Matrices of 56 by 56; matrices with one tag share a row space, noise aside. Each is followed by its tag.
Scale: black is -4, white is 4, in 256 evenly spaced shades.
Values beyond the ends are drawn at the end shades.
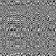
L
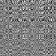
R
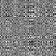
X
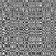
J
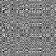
J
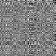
X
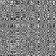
L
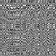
L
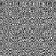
R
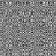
R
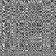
J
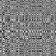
J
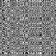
J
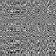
L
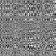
X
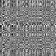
J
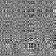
X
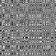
J
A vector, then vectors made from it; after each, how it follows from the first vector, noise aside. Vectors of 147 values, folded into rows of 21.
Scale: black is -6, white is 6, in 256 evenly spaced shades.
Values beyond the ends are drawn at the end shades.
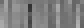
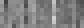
reversed, negated.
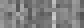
wrapped around, negated.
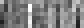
negated, scaled up.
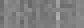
wrapped around, negated, shrunk.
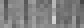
reversed, negated.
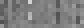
wrapped around, negated, partly zeroed.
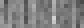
reversed, negated.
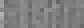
wrapped around, negated, shrunk.
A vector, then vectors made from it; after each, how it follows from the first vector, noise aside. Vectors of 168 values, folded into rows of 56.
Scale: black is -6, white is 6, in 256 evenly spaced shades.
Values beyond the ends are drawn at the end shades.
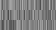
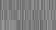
negated, shrunk.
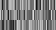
scaled up.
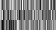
scaled up.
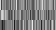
wrapped around, negated, scaled up.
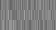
negated, shrunk.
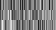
negated, scaled up.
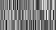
reversed, negated, scaled up.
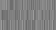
wrapped around, negated, shrunk.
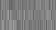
negated, shrunk.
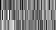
negated, scaled up.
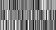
reversed, negated, scaled up.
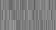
negated, shrunk.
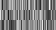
scaled up.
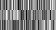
wrapped around, negated, scaled up.
